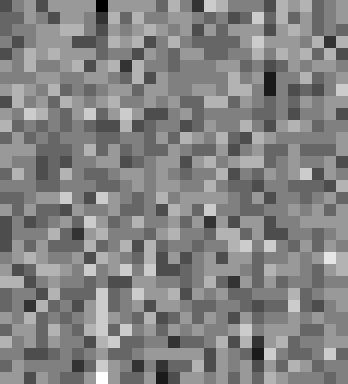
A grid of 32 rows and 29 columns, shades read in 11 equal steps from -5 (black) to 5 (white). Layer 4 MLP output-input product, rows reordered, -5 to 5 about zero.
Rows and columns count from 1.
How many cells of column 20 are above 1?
4
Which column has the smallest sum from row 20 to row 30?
22
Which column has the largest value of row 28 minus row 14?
11
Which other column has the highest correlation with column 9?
17
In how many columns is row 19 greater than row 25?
8
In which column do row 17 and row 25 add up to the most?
9
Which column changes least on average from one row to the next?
24
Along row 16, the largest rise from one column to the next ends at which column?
29
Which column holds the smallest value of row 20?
7
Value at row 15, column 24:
0
